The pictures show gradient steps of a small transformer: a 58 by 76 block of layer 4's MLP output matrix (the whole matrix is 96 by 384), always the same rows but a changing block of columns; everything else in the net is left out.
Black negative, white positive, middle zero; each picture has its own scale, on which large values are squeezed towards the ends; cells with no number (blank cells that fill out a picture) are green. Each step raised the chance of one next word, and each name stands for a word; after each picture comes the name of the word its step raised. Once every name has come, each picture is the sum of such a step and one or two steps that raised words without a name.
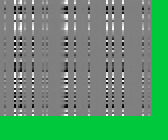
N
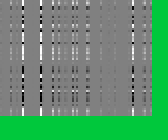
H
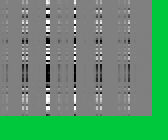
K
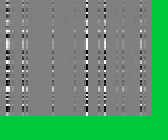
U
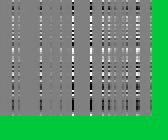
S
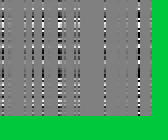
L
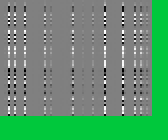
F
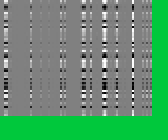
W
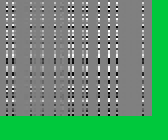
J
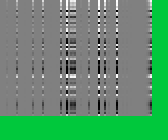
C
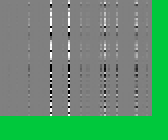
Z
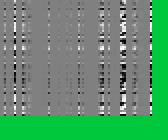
K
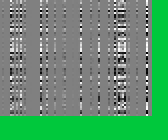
W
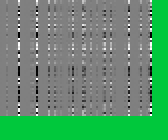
Z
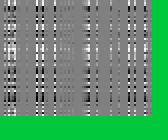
H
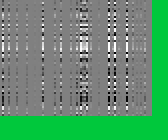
Z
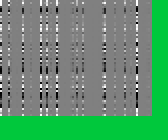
N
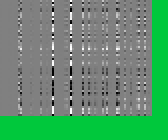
F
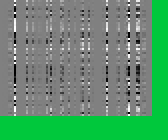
K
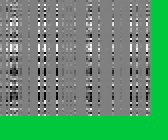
L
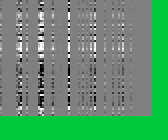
Z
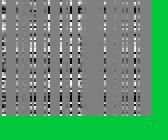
N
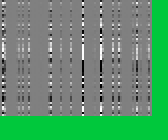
H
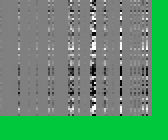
F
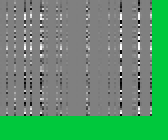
J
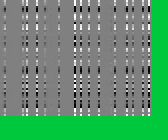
N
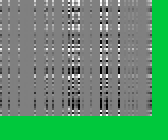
C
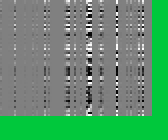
Z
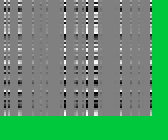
U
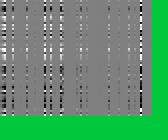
S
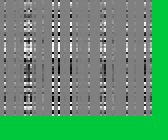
K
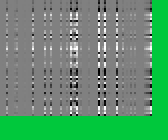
F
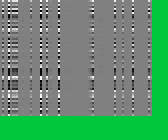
W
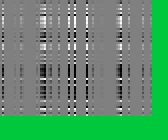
L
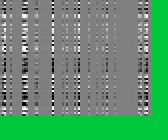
N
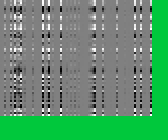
N
